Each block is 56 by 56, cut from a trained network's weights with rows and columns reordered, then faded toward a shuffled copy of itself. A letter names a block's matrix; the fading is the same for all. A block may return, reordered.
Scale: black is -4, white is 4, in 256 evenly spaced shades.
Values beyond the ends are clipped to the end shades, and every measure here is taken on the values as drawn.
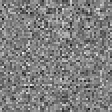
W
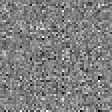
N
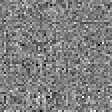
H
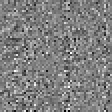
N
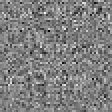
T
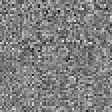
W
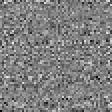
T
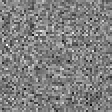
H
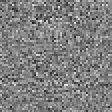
W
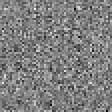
H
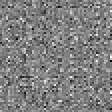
N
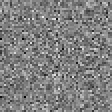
H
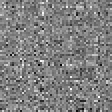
T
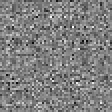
T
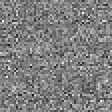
W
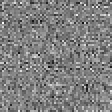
T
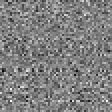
H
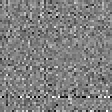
T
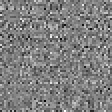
T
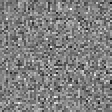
H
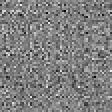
T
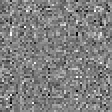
N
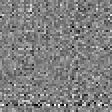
T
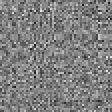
W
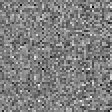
H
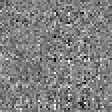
N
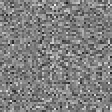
W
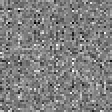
N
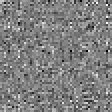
N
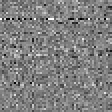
T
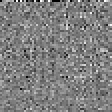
T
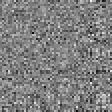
W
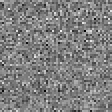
H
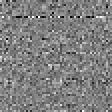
T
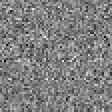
H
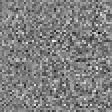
W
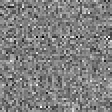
H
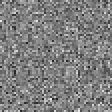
W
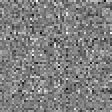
N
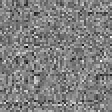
W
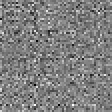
N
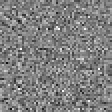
W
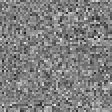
W
